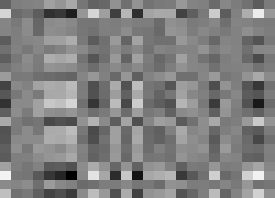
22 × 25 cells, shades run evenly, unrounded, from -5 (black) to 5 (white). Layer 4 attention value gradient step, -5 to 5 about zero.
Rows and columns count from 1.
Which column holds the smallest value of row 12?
24
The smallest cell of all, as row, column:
20, 7
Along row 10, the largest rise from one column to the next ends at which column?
13
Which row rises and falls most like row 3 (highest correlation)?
4
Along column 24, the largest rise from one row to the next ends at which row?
2
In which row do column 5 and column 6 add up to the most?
12
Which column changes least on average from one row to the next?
22
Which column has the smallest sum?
9
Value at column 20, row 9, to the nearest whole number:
1
